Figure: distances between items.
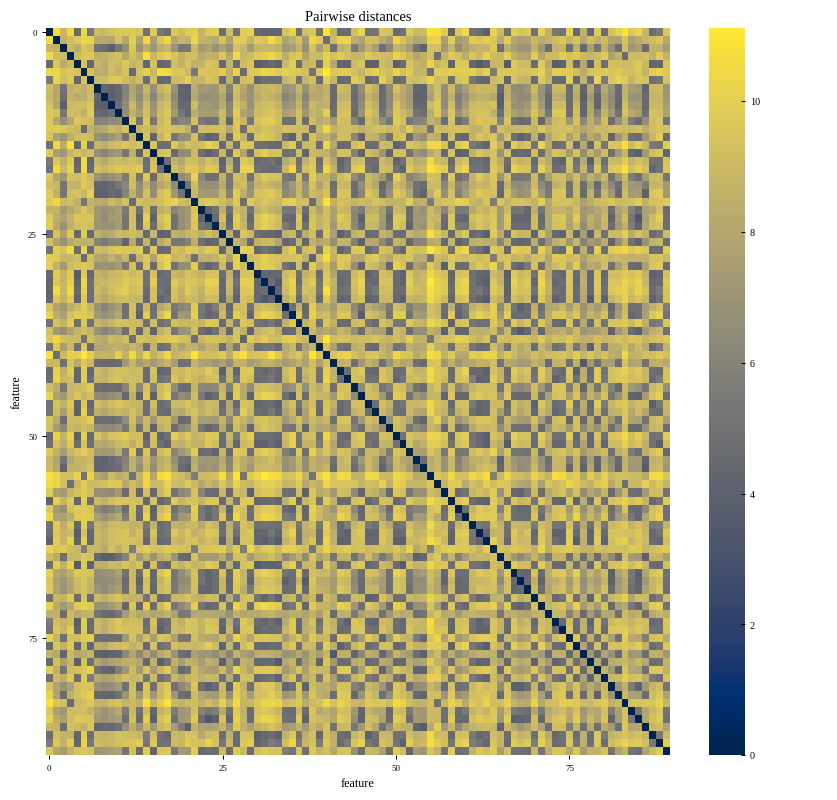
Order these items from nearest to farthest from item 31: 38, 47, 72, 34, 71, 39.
47, 39, 72, 34, 38, 71
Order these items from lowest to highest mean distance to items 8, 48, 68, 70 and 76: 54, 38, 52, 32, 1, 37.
54, 37, 32, 52, 1, 38
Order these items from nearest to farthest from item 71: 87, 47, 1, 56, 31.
56, 1, 47, 87, 31
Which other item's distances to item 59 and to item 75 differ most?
35
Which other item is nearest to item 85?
23
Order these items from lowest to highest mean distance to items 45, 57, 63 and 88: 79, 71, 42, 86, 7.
42, 71, 7, 86, 79
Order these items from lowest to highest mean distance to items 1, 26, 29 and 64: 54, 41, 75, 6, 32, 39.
54, 41, 75, 39, 6, 32
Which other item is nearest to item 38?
28
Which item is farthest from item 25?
55
